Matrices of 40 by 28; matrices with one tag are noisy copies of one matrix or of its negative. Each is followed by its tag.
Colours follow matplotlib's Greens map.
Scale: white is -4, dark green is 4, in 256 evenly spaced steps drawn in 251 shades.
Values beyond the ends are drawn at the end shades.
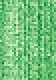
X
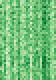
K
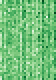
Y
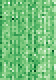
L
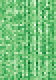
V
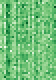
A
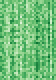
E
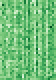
V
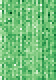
Y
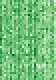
L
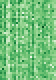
A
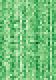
E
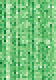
A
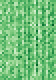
V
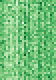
X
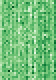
L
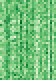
E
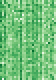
Y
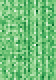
V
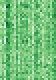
A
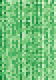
Y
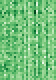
V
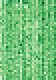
Y
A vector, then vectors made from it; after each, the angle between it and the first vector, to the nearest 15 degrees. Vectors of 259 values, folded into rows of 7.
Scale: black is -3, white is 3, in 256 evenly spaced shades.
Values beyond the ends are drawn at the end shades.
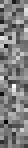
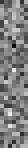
90 degrees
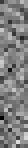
90 degrees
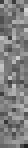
45 degrees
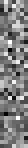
90 degrees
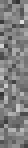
45 degrees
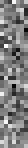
150 degrees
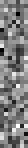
90 degrees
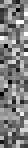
45 degrees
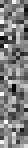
165 degrees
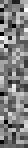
30 degrees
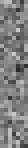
75 degrees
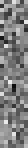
135 degrees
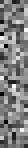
15 degrees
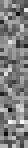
75 degrees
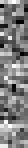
135 degrees
